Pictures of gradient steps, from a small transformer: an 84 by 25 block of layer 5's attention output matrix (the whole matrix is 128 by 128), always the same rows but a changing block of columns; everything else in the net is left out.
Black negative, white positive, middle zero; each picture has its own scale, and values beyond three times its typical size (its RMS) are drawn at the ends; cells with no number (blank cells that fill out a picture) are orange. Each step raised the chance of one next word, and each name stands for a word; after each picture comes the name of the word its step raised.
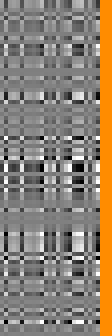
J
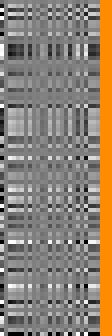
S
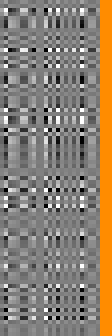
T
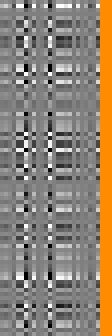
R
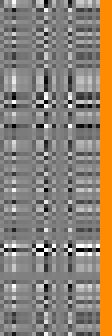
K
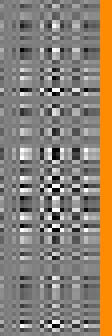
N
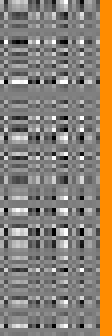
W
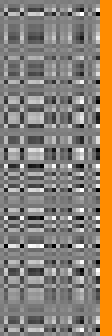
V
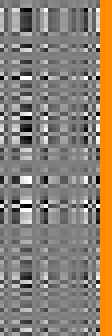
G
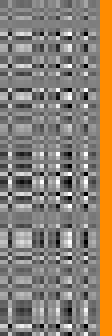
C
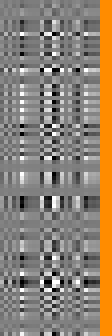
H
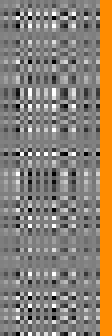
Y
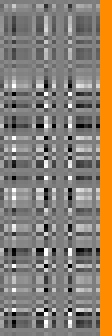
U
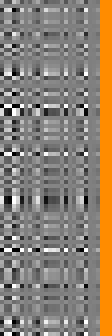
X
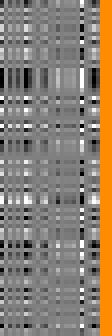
K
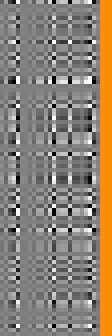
W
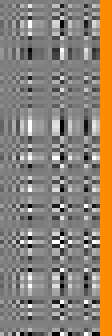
S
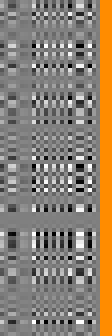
J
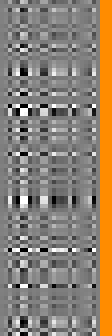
X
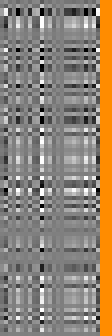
T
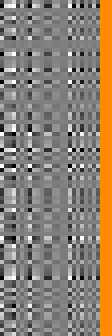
R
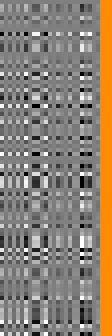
C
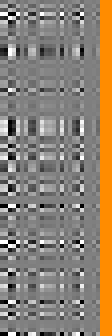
S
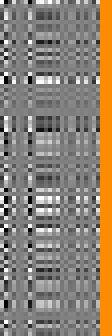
W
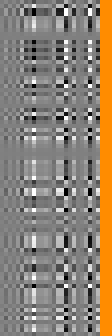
T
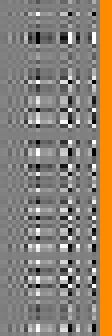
V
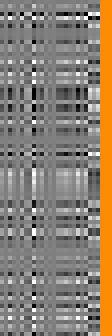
Y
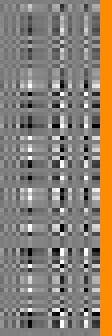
U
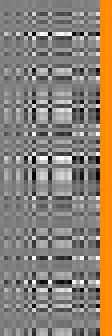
H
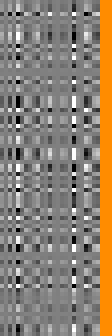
V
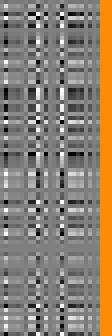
Y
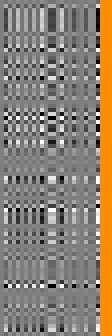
G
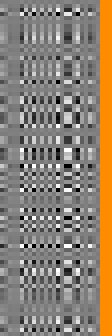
V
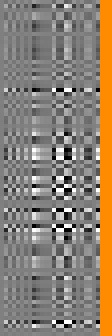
N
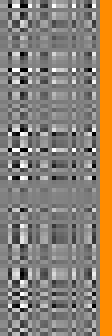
R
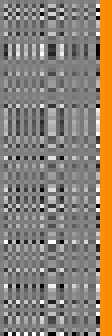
S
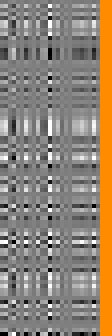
S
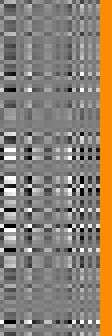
N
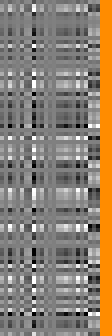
U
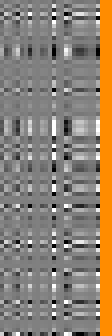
S
